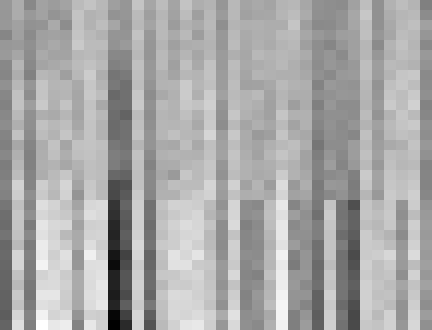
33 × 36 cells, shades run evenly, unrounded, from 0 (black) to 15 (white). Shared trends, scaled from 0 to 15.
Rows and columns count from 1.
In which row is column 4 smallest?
3
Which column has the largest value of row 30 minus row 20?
28
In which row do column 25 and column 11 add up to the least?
33
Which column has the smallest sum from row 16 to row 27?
10
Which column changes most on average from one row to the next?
6
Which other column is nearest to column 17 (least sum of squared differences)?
5
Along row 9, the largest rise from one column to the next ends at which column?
12
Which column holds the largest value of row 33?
4
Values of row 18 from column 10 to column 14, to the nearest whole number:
6 6 11 8 10
